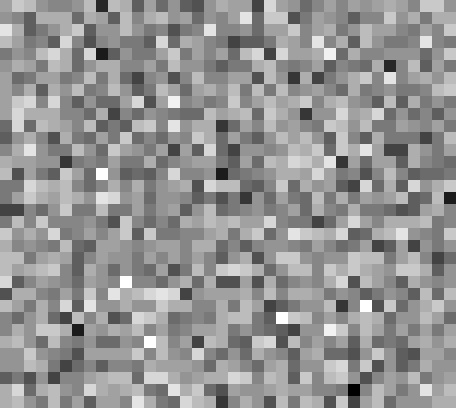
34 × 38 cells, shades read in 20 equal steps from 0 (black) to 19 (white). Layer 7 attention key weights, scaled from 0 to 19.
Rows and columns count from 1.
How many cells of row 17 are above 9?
23
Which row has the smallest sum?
18
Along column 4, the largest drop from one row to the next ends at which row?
29
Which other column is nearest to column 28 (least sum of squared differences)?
4
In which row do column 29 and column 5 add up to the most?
20
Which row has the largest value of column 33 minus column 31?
15
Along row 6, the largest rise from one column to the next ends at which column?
34
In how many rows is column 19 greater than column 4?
8
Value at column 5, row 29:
14
